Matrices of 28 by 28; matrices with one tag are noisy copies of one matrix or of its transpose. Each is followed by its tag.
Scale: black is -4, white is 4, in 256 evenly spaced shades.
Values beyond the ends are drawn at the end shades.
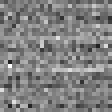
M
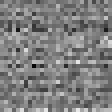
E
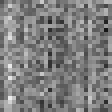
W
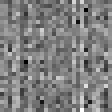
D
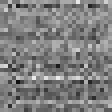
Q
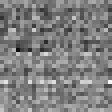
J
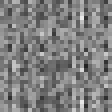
D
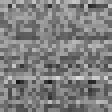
Q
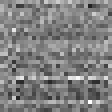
Q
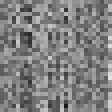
E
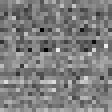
J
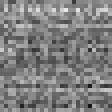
W
